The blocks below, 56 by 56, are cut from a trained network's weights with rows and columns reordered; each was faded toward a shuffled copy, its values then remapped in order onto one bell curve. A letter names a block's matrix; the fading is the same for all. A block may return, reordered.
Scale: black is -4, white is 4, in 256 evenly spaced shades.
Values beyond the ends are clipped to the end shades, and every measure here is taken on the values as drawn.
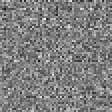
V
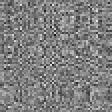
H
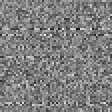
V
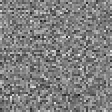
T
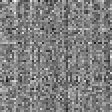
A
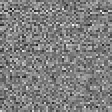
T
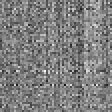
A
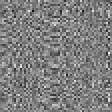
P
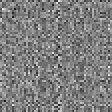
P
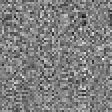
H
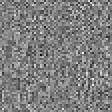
H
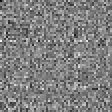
T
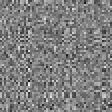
P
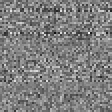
V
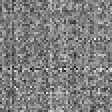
A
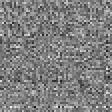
T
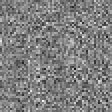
H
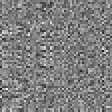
P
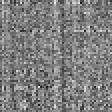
A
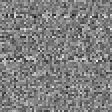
V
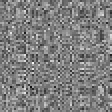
P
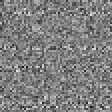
V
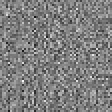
P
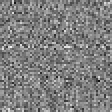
T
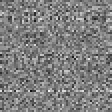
T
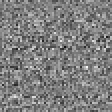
V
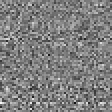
T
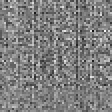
A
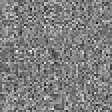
H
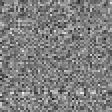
T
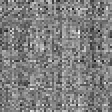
A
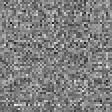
T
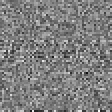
V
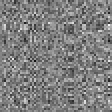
P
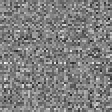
T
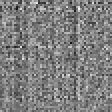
A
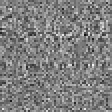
T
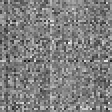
A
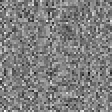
H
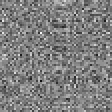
T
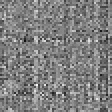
A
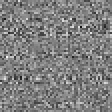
V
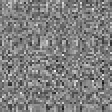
P
